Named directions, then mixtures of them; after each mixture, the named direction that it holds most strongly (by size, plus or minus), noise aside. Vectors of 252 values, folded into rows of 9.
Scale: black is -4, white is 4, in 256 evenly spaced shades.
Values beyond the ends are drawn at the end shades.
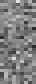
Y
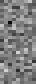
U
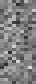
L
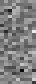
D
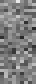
Y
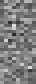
U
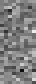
D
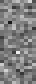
U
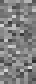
U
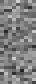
D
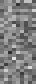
L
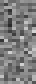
D
